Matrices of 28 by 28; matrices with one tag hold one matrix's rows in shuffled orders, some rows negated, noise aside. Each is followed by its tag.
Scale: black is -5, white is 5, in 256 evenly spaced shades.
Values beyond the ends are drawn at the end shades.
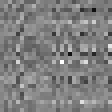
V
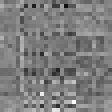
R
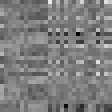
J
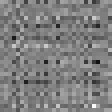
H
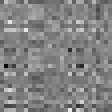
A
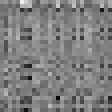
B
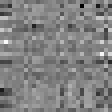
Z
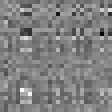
B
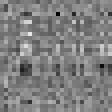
B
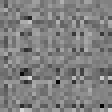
B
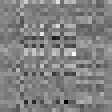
R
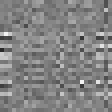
Z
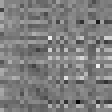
J
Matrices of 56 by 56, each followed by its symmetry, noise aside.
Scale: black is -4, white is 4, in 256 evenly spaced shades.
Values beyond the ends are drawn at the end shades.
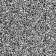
mirrored top to bottom.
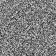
symmetric.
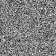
no symmetry.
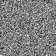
symmetric.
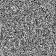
no symmetry.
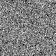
antisymmetric.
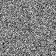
symmetric.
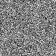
symmetric.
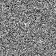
no symmetry.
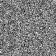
mirrored top to bottom.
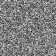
symmetric.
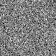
symmetric across the other diagonal.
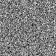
mirrored top to bottom.
